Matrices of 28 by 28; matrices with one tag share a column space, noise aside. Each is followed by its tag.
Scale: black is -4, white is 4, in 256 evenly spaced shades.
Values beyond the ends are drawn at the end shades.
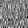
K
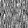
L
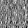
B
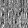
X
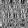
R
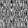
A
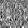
K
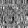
B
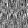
L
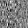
A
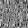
R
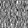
A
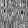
L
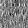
L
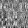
K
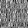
R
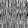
L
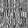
X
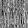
X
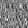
K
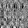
K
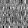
B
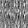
L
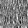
B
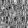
B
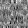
B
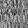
L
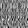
K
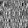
A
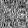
R
